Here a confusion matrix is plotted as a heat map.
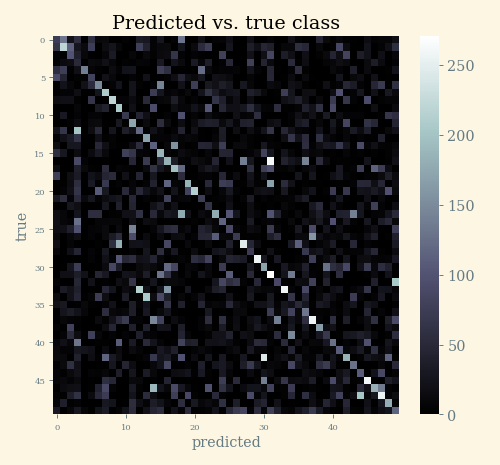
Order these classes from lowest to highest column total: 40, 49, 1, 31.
1, 40, 49, 31
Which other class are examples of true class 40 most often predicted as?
3
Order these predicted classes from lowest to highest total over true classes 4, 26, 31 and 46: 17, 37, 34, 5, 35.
5, 35, 17, 37, 34
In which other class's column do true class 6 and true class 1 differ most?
15
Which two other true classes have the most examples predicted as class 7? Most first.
42, 46
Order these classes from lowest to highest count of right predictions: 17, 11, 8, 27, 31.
11, 17, 8, 27, 31
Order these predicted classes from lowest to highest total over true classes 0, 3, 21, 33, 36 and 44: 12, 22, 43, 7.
43, 22, 7, 12
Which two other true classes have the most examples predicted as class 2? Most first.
1, 38
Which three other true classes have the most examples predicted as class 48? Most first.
42, 20, 10
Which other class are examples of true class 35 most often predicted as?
16
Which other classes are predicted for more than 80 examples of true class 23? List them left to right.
18, 25, 31, 43
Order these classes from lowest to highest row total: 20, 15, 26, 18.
18, 15, 26, 20
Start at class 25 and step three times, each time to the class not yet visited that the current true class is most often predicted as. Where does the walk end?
30
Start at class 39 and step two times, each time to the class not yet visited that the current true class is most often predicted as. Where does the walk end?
13
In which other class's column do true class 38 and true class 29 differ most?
9
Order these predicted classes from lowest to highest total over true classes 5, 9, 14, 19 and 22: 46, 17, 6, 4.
4, 6, 46, 17
